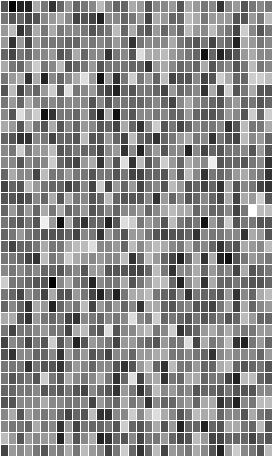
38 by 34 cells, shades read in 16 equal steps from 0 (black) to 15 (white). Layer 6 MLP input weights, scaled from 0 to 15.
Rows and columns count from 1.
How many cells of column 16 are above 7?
16
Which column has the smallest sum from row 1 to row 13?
13
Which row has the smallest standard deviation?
9
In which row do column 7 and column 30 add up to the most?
38
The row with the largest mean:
21
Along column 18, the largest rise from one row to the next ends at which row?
14
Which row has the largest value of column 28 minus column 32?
31
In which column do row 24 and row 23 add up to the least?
7
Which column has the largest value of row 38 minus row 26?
30
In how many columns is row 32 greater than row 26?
17
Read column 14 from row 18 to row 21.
8 2 9 8
